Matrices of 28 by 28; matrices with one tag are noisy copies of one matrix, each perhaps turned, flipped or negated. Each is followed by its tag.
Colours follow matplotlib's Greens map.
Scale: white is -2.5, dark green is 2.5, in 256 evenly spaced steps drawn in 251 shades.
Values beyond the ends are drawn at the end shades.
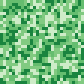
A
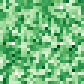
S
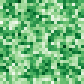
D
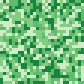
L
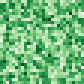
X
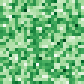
X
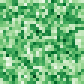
D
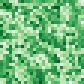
A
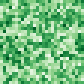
D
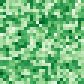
A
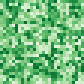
D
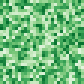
X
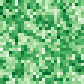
A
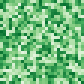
S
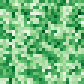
A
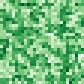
A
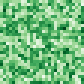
X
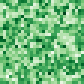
D
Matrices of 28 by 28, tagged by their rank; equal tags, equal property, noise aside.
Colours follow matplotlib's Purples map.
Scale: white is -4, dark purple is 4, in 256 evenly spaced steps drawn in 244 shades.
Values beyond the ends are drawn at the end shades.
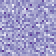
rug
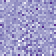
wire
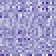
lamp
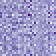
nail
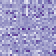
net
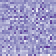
lamp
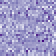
wire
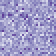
net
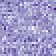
net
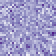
net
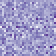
net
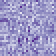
net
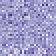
lamp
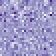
lamp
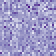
rug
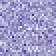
rug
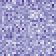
rug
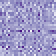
lamp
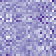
lamp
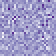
nail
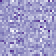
lamp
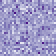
lamp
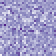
rug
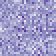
wire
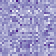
nail
